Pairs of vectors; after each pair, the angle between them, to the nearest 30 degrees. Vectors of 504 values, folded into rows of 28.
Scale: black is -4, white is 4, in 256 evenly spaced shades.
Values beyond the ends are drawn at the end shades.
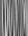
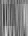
30 degrees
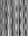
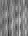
150 degrees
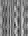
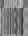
120 degrees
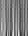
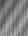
120 degrees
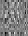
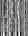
60 degrees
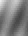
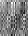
60 degrees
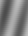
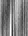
60 degrees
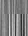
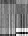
60 degrees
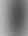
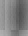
30 degrees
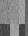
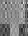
30 degrees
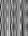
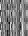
150 degrees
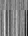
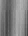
60 degrees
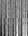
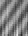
60 degrees
